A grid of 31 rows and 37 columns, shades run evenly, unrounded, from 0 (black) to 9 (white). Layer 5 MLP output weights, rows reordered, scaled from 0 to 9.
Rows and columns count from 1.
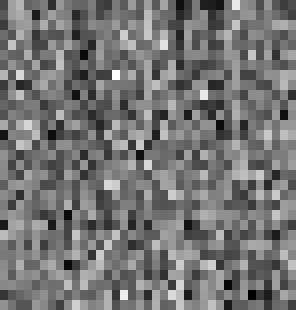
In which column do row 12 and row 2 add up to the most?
19
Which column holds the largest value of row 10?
26
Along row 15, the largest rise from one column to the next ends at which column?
18
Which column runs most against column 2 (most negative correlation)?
37
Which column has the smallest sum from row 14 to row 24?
7
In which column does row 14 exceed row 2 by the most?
5
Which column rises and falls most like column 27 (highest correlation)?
23
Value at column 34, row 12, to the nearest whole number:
3
